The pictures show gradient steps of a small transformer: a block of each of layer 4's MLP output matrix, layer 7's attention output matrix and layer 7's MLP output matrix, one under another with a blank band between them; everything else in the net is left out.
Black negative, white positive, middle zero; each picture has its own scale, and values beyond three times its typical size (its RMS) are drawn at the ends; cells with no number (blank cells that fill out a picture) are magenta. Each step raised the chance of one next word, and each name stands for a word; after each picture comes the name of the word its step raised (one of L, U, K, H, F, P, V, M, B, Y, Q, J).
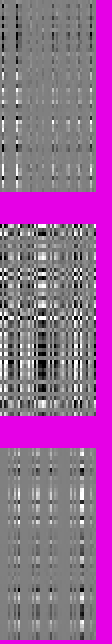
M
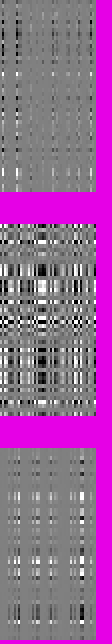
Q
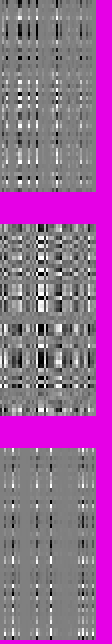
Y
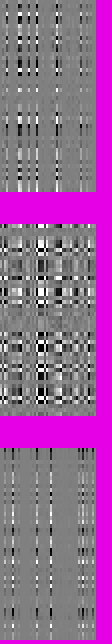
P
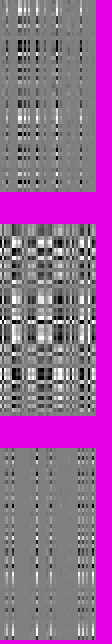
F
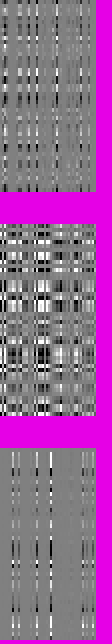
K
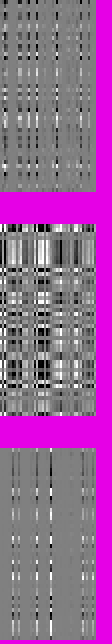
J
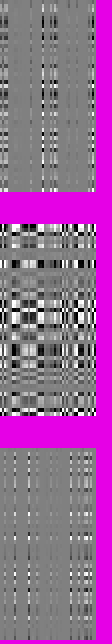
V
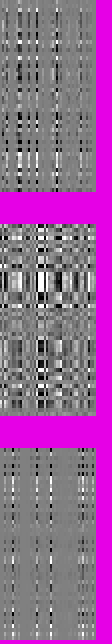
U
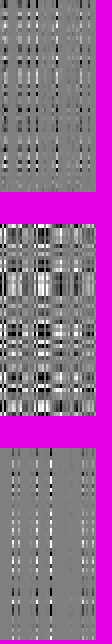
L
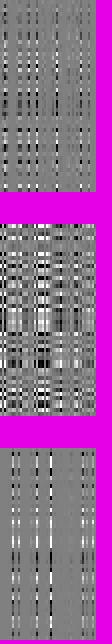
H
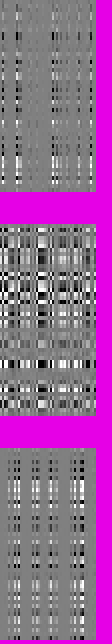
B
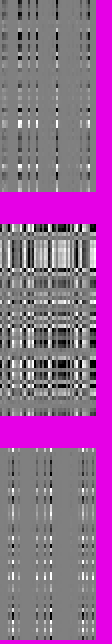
J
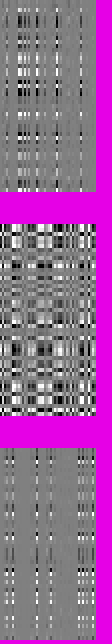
V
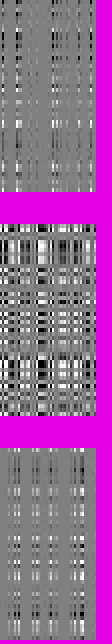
J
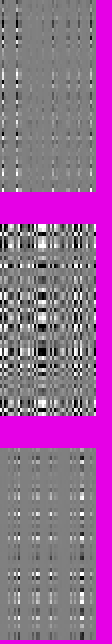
V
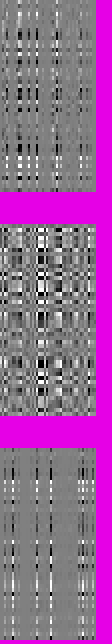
B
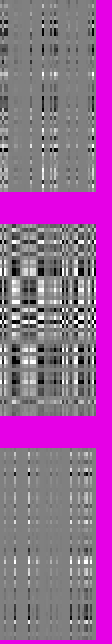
Q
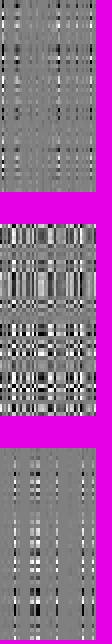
L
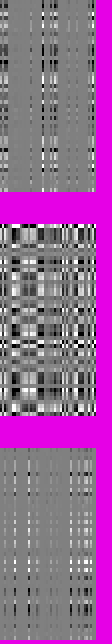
L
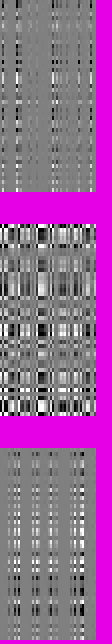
L
